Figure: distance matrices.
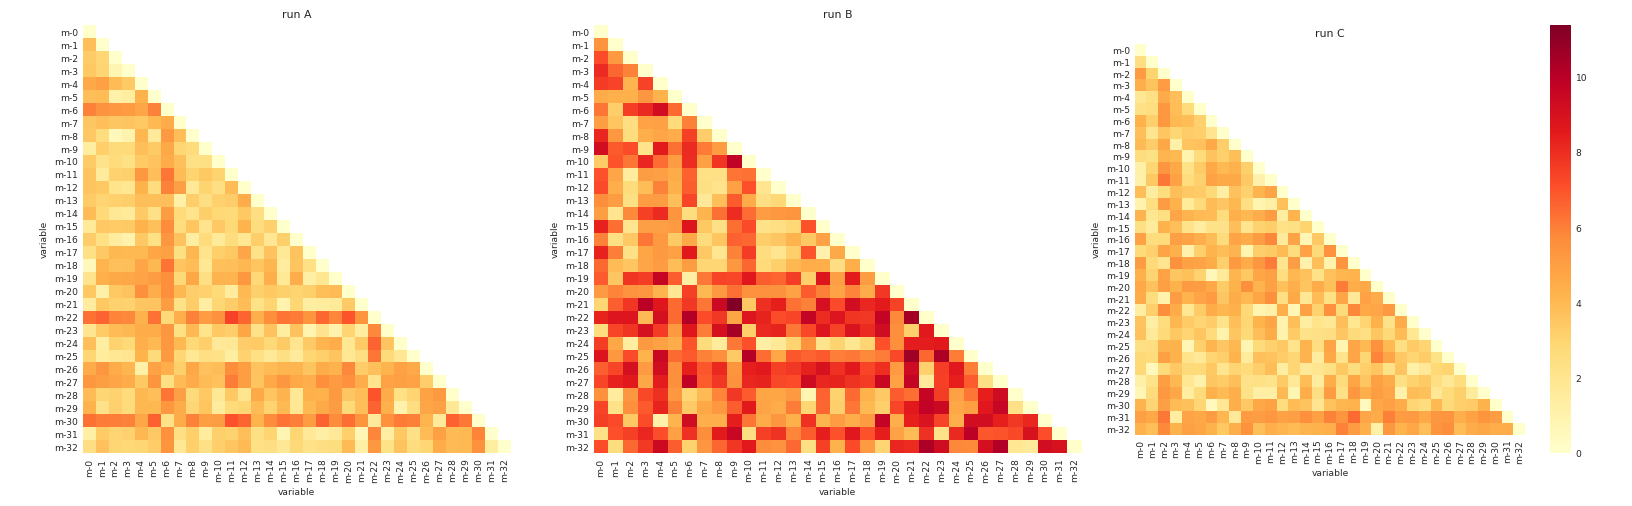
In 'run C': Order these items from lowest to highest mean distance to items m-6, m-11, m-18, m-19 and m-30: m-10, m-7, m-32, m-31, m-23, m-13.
m-7, m-23, m-13, m-10, m-32, m-31
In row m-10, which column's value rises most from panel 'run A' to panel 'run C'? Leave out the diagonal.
m-16
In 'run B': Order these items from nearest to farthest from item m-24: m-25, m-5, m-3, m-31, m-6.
m-5, m-3, m-25, m-6, m-31
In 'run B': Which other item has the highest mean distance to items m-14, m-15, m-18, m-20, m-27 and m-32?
m-21
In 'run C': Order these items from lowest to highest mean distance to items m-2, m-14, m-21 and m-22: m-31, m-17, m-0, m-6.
m-0, m-17, m-6, m-31
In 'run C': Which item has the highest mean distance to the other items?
m-31
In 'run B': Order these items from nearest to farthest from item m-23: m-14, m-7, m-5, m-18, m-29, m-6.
m-5, m-7, m-14, m-18, m-6, m-29
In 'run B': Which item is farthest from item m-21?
m-9
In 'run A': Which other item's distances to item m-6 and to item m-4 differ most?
m-26
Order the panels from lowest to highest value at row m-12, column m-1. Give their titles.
run C, run A, run B
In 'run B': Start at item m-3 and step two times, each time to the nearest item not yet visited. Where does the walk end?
m-25
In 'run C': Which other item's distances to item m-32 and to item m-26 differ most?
m-20
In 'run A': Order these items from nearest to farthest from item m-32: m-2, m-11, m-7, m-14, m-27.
m-7, m-14, m-2, m-11, m-27
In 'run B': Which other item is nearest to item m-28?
m-14
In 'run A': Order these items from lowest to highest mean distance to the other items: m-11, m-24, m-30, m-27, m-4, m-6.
m-24, m-11, m-4, m-27, m-6, m-30
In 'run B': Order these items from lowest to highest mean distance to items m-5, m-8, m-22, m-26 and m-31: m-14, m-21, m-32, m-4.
m-4, m-14, m-21, m-32
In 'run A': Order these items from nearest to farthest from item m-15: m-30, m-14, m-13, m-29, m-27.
m-13, m-14, m-29, m-27, m-30
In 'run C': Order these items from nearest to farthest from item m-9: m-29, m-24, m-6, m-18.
m-29, m-24, m-6, m-18
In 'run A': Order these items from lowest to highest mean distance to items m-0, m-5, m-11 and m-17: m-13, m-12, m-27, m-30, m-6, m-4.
m-13, m-12, m-4, m-27, m-6, m-30
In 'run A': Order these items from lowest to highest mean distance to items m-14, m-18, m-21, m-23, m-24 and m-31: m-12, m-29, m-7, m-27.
m-7, m-29, m-12, m-27
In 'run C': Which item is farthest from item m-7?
m-11
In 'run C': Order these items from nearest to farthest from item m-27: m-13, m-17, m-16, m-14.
m-14, m-16, m-13, m-17
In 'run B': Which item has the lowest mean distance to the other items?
m-7
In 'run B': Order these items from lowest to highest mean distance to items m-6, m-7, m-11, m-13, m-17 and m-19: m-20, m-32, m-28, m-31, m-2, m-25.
m-2, m-28, m-32, m-20, m-25, m-31
